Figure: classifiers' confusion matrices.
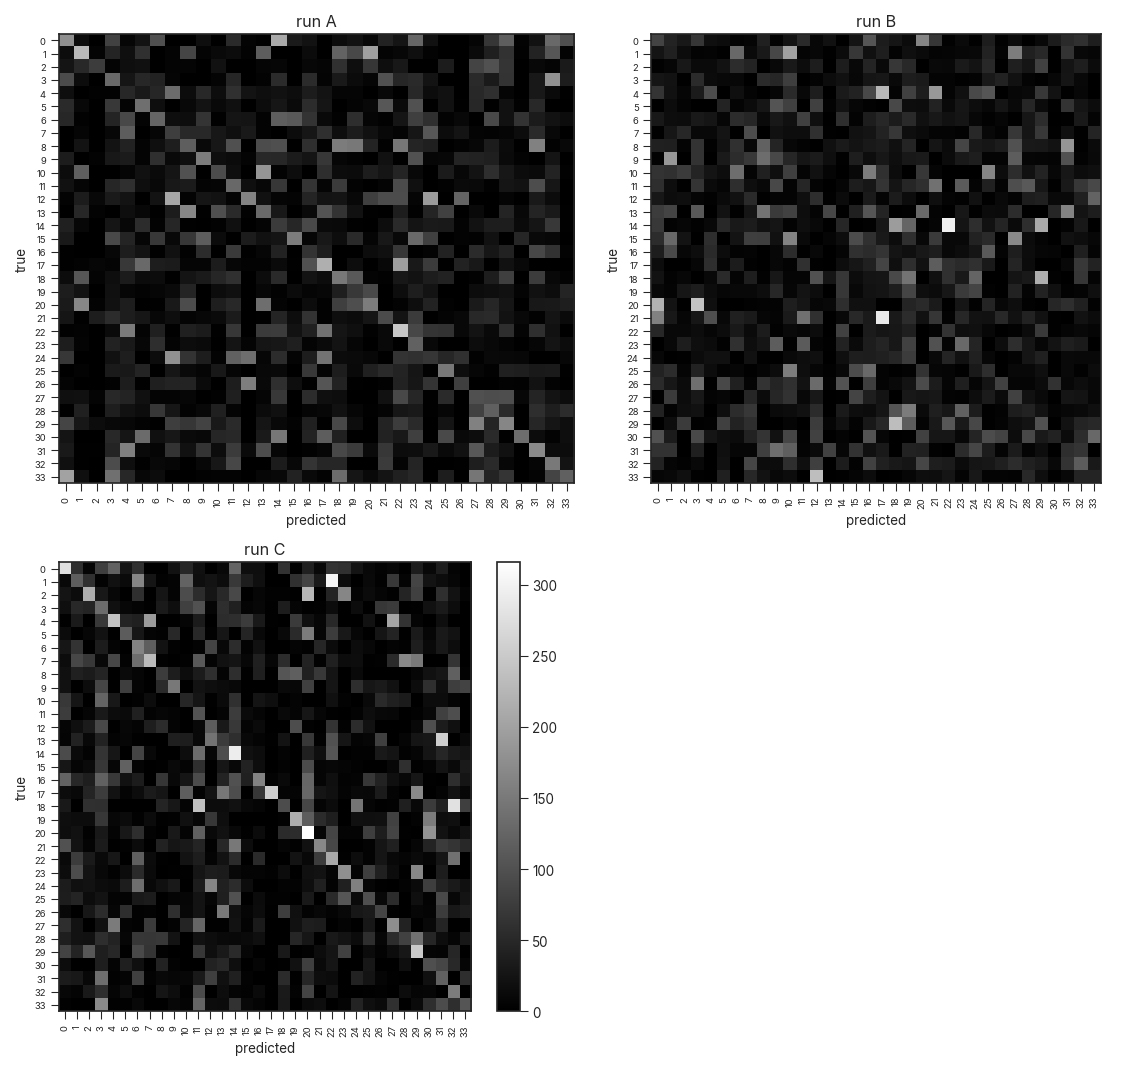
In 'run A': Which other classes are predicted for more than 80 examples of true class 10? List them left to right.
1, 8, 13
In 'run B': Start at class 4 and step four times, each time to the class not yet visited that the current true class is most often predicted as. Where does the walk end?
20
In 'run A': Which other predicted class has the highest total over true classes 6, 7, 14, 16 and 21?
4
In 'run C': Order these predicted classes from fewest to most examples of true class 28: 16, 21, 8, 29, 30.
21, 16, 30, 8, 29
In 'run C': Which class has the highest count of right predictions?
20
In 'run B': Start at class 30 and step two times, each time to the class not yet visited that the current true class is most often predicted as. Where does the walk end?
12
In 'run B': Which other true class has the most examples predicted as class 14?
26
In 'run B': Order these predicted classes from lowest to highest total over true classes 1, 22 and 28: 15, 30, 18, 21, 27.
30, 21, 15, 18, 27
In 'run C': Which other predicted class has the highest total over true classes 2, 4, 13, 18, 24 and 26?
31
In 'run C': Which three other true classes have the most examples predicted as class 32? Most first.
18, 22, 8
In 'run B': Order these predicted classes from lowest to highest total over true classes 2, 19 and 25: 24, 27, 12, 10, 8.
8, 12, 27, 24, 10
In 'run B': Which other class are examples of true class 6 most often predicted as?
11
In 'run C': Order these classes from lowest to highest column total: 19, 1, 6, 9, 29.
9, 19, 1, 29, 6
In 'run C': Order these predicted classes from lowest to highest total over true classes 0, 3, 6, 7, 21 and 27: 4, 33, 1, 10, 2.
33, 2, 10, 1, 4
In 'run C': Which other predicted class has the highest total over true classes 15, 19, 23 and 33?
3
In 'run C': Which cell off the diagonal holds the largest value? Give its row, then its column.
1, 22
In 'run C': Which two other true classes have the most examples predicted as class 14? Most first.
21, 0
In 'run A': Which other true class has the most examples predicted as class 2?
21
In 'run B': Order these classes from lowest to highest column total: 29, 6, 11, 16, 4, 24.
4, 11, 6, 24, 29, 16
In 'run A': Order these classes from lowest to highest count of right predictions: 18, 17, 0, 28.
28, 18, 0, 17
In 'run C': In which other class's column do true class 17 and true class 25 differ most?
29
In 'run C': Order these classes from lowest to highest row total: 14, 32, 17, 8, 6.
32, 6, 8, 14, 17
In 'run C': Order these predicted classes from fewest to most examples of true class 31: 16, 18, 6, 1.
16, 1, 18, 6
